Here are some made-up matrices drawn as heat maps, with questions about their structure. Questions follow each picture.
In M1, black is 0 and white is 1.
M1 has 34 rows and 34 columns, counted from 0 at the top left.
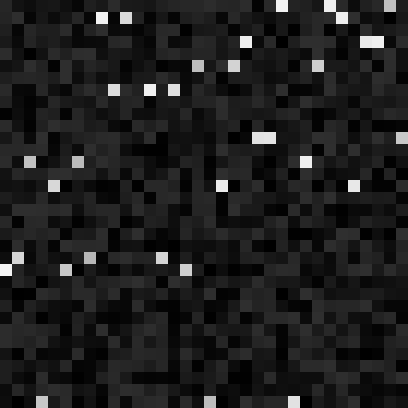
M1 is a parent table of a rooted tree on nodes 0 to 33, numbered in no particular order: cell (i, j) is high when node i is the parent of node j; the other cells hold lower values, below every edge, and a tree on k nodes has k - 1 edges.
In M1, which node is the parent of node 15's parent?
11
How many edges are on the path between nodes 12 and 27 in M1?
6
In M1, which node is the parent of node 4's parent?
22
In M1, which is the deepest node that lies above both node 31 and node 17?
33
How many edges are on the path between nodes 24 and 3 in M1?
2
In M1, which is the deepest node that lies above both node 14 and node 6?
21
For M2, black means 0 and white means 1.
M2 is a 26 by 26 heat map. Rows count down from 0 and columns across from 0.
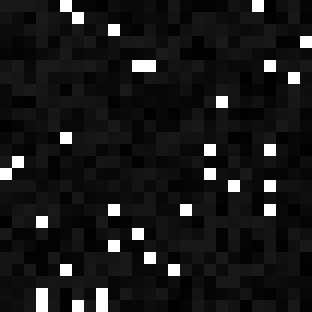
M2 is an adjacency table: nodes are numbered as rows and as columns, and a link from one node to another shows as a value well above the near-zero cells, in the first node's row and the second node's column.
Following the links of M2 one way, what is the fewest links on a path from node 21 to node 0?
4
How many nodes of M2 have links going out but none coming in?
3
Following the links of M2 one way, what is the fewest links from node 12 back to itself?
3
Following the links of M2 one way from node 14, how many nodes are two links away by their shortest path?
5
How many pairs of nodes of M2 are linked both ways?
3
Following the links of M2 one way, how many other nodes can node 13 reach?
7
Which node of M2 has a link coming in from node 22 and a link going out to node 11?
node 5
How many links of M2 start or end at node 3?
4
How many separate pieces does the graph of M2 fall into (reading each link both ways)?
7
